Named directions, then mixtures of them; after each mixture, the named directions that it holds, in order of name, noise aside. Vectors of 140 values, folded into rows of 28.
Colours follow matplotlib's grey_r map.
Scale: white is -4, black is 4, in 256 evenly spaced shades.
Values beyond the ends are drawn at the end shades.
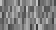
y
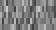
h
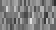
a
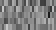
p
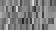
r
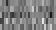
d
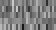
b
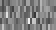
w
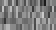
p.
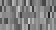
p, w.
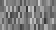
a, d, y.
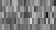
a.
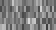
a, b, w.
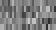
b, w.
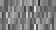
a, y.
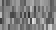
d, r, w.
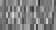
d, y.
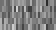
b, h.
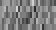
a, r, w.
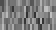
d, w, y.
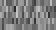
h, p.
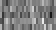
d.
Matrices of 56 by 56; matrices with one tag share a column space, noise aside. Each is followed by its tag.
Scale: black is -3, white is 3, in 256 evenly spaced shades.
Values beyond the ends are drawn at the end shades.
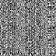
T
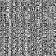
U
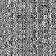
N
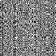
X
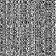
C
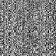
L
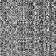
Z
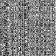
U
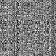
Z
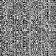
Z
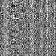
N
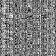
N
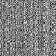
Z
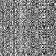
T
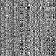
U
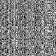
L
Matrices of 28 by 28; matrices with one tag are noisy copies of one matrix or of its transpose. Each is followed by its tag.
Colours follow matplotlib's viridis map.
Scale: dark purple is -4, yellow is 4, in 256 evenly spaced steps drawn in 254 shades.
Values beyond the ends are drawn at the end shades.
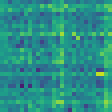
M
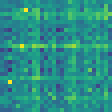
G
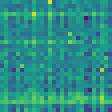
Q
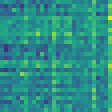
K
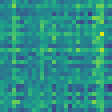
Q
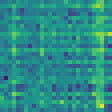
Q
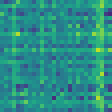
Q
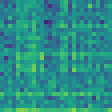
K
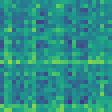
M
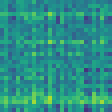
Q
